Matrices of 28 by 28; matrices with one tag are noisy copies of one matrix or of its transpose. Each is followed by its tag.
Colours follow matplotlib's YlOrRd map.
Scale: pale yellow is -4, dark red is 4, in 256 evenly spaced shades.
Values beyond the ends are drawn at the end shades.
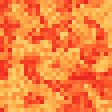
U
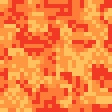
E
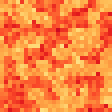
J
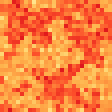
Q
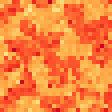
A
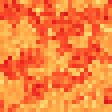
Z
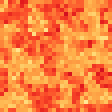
E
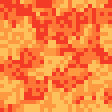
Z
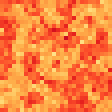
U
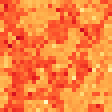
Z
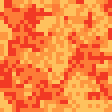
Q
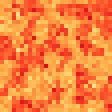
J
